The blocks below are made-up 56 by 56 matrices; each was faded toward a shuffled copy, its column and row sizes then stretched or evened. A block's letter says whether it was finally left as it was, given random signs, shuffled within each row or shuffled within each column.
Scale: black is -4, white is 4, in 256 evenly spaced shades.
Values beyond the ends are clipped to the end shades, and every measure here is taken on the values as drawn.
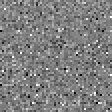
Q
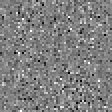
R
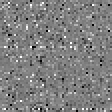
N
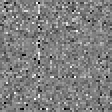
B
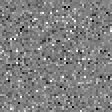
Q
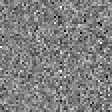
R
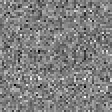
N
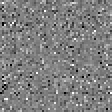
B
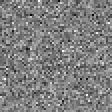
Q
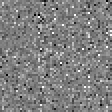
R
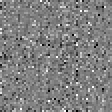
B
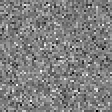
Q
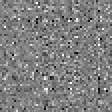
N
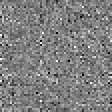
N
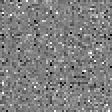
B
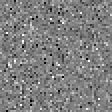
R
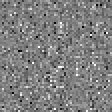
N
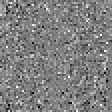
R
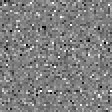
Q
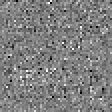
N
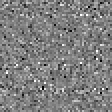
Q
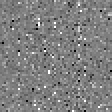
R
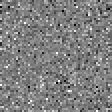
R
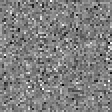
R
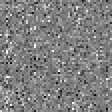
R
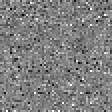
Q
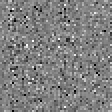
R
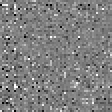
N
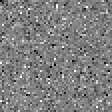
R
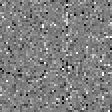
R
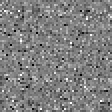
Q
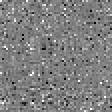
N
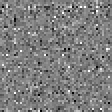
B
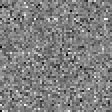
Q
